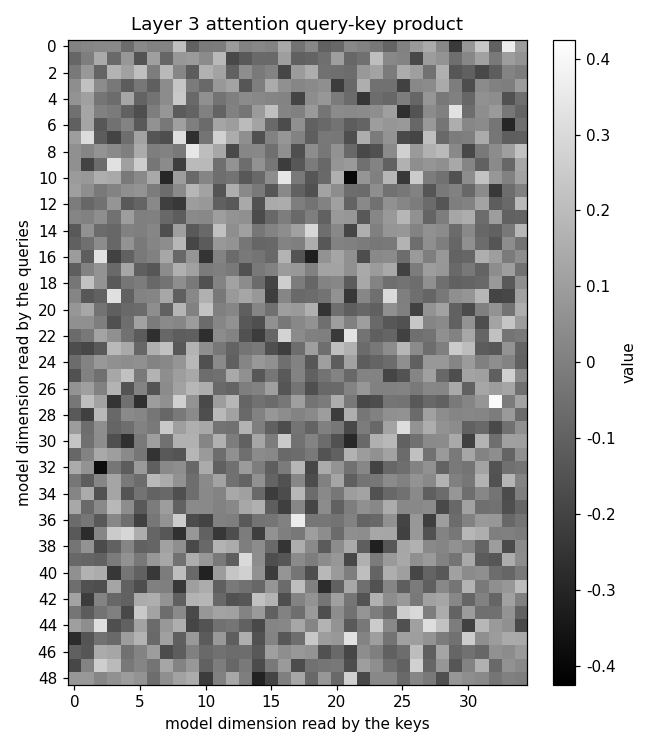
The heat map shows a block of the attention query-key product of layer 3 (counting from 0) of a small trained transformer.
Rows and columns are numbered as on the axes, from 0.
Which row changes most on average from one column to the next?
10
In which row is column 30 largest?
45
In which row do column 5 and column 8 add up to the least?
41
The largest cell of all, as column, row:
32, 27
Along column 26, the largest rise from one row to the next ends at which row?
21
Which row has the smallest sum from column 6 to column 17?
37
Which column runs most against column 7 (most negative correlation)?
16
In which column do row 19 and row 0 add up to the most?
31
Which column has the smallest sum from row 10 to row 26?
14
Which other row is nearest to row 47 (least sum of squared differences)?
46
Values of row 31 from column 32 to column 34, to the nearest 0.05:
0.05 -0.1 0.05
